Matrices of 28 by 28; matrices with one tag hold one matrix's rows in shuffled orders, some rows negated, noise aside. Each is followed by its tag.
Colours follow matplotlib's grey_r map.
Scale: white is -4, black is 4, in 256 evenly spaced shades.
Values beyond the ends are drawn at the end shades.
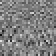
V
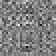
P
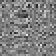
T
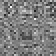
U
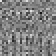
P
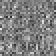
V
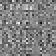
P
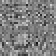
T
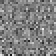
V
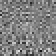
P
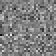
V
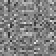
U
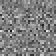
V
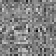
T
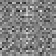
P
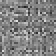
T
